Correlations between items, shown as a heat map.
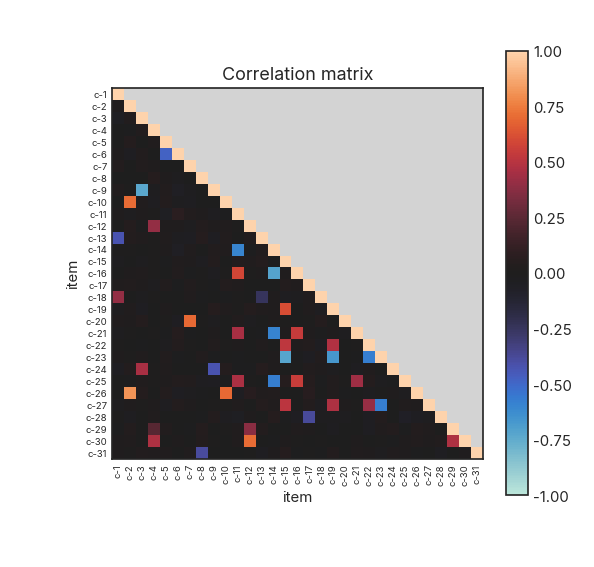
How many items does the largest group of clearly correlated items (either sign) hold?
5
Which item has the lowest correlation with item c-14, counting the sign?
c-16
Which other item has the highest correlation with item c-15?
c-19
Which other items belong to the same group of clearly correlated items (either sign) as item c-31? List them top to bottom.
c-8
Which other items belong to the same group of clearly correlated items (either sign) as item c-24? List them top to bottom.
c-3, c-9
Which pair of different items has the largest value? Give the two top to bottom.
c-2, c-26
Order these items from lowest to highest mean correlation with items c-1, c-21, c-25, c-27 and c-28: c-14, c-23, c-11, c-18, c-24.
c-14, c-23, c-24, c-18, c-11
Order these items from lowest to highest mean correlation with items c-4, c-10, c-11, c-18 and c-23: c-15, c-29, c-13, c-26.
c-15, c-13, c-29, c-26
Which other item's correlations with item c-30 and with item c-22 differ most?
c-12
